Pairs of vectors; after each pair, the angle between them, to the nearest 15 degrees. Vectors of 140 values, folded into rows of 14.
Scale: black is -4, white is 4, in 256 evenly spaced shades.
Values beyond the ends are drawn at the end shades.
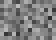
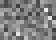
135 degrees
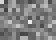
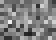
60 degrees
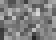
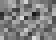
135 degrees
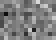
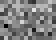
75 degrees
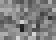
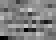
90 degrees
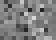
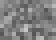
105 degrees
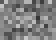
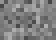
165 degrees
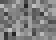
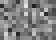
150 degrees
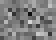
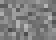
90 degrees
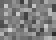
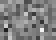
105 degrees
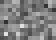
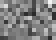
60 degrees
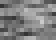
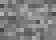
45 degrees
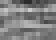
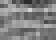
15 degrees
